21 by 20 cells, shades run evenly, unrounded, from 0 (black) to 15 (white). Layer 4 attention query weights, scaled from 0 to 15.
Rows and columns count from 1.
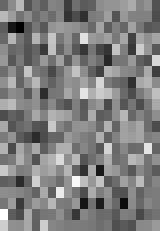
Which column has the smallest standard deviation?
12
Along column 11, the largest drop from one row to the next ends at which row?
5
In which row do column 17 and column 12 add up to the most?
18
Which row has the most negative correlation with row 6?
7
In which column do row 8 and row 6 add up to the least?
14
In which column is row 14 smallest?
2
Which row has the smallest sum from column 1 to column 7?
3
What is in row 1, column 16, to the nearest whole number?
9
